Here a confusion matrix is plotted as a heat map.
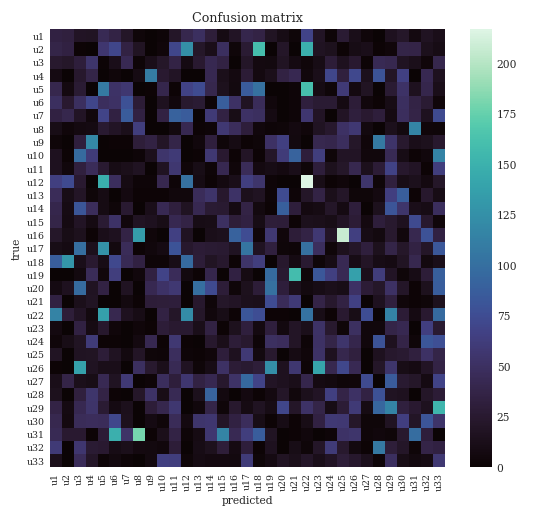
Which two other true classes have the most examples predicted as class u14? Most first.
u28, u20
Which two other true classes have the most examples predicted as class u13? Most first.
u20, u5
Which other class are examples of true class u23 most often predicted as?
u32
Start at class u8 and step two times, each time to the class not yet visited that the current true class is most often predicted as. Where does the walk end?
u6
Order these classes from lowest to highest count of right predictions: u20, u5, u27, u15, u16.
u20, u15, u27, u16, u5
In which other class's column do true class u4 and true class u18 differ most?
u2
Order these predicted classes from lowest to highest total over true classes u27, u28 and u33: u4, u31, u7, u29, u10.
u31, u7, u4, u10, u29
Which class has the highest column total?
u33
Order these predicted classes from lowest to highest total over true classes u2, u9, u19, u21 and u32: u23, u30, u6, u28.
u30, u6, u23, u28
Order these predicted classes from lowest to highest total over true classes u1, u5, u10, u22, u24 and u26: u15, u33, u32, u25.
u15, u32, u25, u33
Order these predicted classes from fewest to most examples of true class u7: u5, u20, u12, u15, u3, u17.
u20, u3, u15, u17, u5, u12
